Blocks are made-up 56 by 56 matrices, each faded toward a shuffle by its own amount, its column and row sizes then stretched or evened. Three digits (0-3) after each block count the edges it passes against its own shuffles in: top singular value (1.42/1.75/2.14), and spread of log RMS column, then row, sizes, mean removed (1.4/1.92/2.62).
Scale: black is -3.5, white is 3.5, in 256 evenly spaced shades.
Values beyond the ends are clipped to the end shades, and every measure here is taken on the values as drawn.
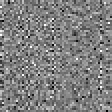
3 2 0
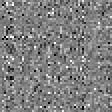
2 2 1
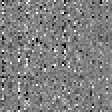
0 3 0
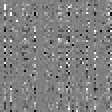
3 3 1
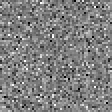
0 0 0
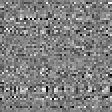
2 1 3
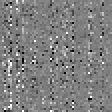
0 3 1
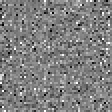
0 2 1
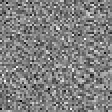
2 0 0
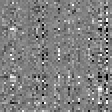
2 3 1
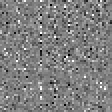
1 2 1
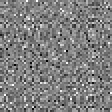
3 1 0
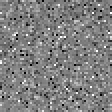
0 0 0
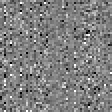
0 3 0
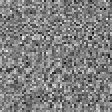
2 0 1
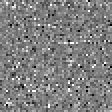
0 1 2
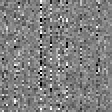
2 3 0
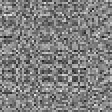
3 0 1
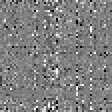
2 3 2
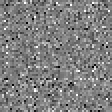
0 1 1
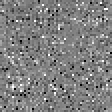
1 0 1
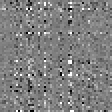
2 3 2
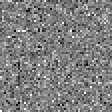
1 0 1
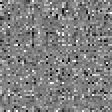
2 2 3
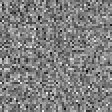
2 0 0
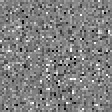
1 1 1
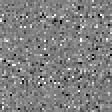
0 1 2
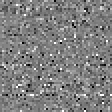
1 0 1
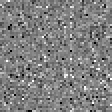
1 1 1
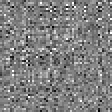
3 2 1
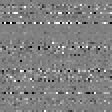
2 0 3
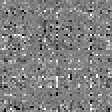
2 2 3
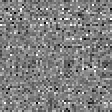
2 0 2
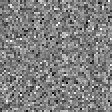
1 0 0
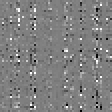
1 3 2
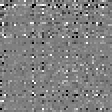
2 2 3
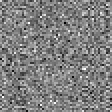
3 1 0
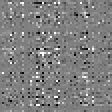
2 3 3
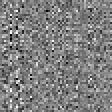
3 3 0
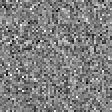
1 0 1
